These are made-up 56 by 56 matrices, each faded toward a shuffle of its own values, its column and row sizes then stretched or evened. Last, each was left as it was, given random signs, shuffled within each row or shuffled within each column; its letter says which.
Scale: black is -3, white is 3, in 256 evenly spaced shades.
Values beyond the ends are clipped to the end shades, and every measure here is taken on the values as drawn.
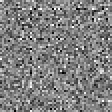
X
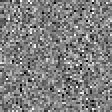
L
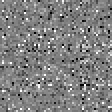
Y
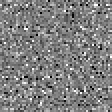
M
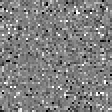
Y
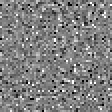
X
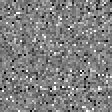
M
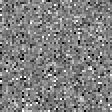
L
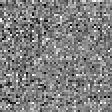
Y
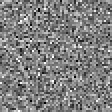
L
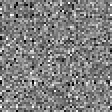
X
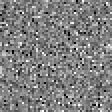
M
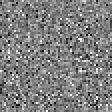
X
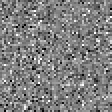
L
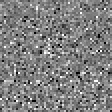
M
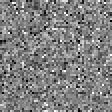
Y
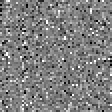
L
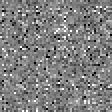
X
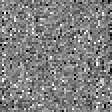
L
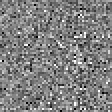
Y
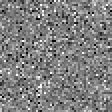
L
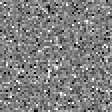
L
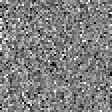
L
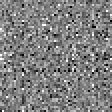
X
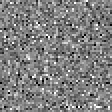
M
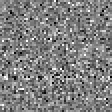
M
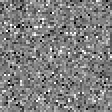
M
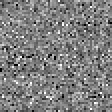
M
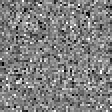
Y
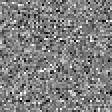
M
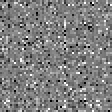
X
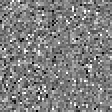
L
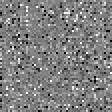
Y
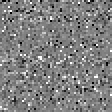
M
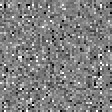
X
